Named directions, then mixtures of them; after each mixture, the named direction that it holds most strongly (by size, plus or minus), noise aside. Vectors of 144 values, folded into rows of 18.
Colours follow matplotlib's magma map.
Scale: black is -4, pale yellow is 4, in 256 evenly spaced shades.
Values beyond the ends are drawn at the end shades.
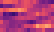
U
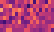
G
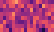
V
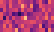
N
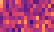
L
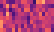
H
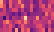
N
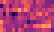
U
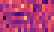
N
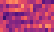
U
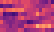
U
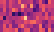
N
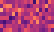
G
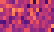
G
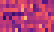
N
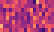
V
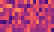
G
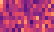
L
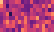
L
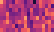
L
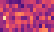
V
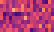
N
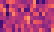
H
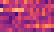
U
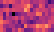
U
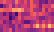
U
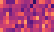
L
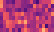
L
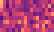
L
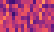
H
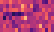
N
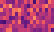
G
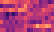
U
